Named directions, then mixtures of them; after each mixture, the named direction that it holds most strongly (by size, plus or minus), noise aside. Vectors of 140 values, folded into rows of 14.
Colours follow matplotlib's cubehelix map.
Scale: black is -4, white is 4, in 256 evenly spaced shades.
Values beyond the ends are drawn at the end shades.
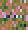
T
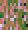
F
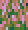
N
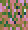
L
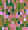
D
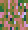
F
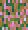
D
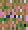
T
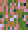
F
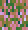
D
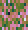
D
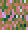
T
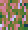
F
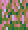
N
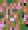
F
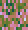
D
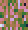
F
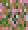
L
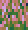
N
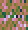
T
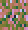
T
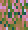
L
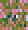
T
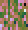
F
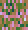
D
